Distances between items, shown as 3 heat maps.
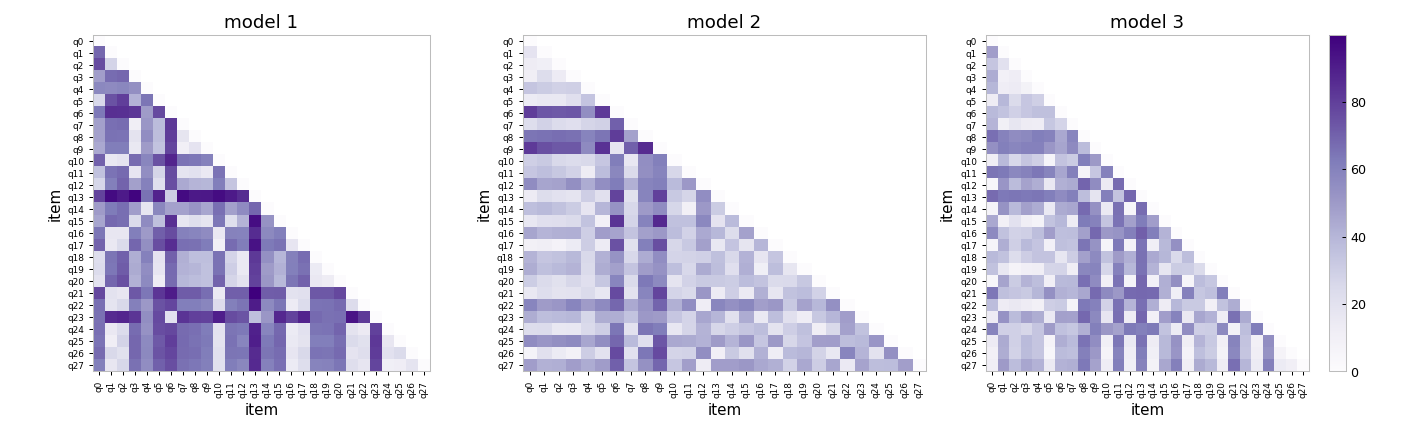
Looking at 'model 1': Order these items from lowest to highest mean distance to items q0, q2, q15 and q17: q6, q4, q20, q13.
q20, q4, q6, q13
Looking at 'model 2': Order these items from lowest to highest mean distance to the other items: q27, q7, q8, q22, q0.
q7, q0, q27, q22, q8
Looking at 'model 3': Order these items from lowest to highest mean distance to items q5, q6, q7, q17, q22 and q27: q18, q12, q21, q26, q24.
q26, q12, q18, q24, q21
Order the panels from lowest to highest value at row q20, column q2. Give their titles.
model 2, model 3, model 1
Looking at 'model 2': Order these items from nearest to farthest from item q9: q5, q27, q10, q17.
q10, q27, q17, q5
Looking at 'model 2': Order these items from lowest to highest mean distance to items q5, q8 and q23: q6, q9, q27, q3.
q3, q27, q6, q9
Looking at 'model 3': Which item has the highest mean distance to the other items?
q13
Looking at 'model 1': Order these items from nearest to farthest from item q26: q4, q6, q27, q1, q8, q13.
q27, q1, q4, q8, q6, q13
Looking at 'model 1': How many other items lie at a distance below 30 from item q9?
5
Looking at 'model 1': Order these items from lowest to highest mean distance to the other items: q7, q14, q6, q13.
q7, q14, q6, q13
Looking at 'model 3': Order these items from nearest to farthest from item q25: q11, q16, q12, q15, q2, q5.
q5, q12, q2, q15, q16, q11
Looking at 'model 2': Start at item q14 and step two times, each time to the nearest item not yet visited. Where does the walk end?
q4
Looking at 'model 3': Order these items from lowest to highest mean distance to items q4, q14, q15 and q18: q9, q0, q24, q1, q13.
q1, q0, q24, q9, q13
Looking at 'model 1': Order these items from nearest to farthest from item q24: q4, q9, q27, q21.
q27, q21, q4, q9
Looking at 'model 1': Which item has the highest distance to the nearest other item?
q13
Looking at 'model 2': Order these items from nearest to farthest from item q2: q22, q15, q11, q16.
q15, q11, q16, q22
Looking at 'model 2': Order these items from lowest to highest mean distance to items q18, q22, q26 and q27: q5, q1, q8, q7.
q7, q1, q5, q8
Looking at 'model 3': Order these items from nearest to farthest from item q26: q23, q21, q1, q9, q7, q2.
q23, q2, q7, q1, q9, q21
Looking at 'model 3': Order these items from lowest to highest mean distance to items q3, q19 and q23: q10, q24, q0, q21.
q10, q0, q24, q21
